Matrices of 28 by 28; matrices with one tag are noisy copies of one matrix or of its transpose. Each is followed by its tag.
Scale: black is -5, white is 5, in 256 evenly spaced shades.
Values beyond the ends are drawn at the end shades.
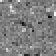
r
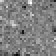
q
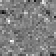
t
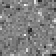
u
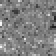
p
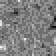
p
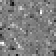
t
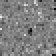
u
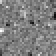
q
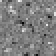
r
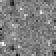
t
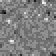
t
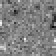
p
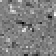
r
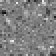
t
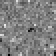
u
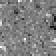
p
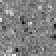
r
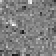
q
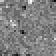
q
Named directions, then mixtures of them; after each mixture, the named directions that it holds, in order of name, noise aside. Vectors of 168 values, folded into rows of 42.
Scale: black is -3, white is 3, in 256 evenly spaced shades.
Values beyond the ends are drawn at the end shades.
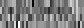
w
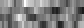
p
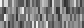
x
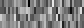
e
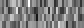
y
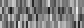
w, y.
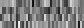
w, x.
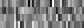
e, w, x.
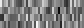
e, x.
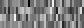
e.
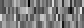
e.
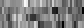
e, p.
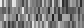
x, y.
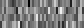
e, y.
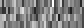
e, x, y.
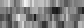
p.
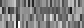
e, w.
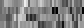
e, p.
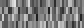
w, y.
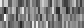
x.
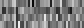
e, w, x.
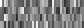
x.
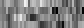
e, p.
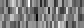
y.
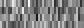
x, y.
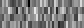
y.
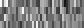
x.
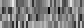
w, x, y.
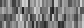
p, x, y.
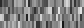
e, x.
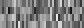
e, w, y.
